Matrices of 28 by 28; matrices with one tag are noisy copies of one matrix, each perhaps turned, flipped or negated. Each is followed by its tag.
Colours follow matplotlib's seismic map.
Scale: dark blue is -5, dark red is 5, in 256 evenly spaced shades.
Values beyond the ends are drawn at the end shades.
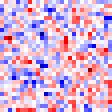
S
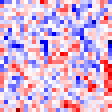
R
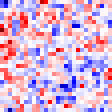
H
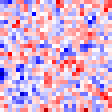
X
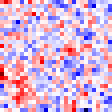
X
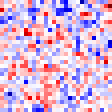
H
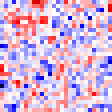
X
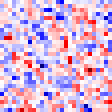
S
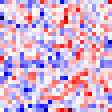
R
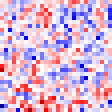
H
